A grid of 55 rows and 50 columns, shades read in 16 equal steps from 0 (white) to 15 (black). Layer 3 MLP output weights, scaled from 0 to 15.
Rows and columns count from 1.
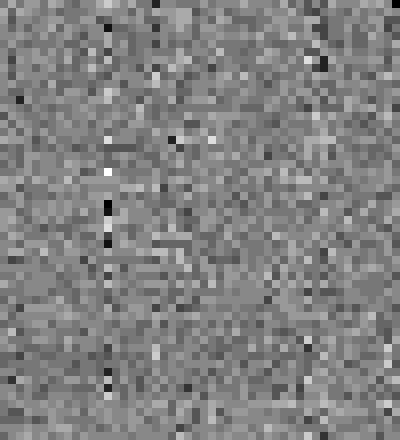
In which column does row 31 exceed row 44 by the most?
20
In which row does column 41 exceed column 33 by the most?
8
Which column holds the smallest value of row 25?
39
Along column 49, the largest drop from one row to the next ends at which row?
44
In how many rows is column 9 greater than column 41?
19
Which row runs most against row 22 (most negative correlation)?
27
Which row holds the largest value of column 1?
15
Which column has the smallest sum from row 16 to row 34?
23
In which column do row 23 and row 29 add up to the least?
14
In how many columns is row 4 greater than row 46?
19
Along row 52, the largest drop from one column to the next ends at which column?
50
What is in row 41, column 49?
9
